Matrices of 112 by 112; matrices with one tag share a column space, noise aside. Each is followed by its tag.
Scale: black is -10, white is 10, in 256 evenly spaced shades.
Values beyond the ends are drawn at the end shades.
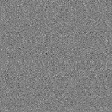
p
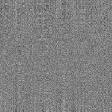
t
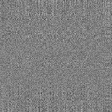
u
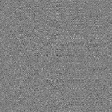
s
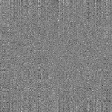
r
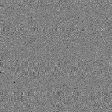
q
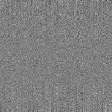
u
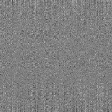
u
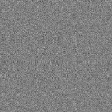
p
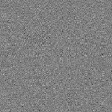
s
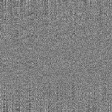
u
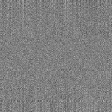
r
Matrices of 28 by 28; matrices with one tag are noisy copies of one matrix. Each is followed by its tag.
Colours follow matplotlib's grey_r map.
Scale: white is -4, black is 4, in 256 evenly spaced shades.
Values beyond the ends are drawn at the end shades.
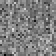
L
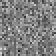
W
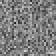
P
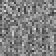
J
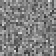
J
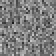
W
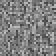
J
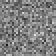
P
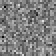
L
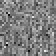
J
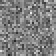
W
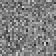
P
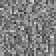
J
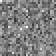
L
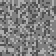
L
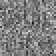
W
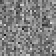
W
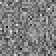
P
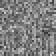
J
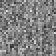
J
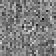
W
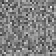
P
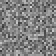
P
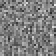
J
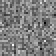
W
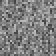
J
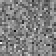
L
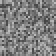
L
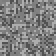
W
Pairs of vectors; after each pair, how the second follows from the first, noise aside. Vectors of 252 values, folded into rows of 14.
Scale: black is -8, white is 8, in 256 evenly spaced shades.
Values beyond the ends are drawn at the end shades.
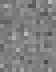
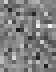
wrapped around, scaled up.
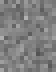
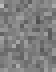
wrapped around.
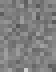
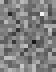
wrapped around, scaled up.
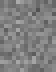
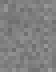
wrapped around, shrunk.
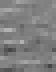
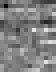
reversed, scaled up.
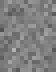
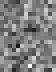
wrapped around, scaled up.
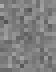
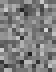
wrapped around, scaled up.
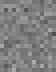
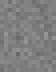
wrapped around, shrunk.
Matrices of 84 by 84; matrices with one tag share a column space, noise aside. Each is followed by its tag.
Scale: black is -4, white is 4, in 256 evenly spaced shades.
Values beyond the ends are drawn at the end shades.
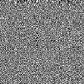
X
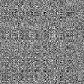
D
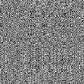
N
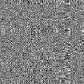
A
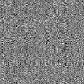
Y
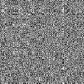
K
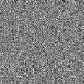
A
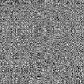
A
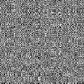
K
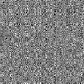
K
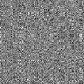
D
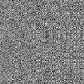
D
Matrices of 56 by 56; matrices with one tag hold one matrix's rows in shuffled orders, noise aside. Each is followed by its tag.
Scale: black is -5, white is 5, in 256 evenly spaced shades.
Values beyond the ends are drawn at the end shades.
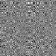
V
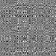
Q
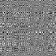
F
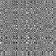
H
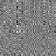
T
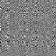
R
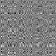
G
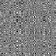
T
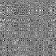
F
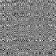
F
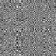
T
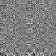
V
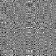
V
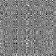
H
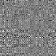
F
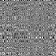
F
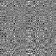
V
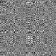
V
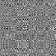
Q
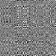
Q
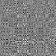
Q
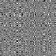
T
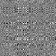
Q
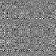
F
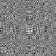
V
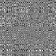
F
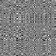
T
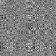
V
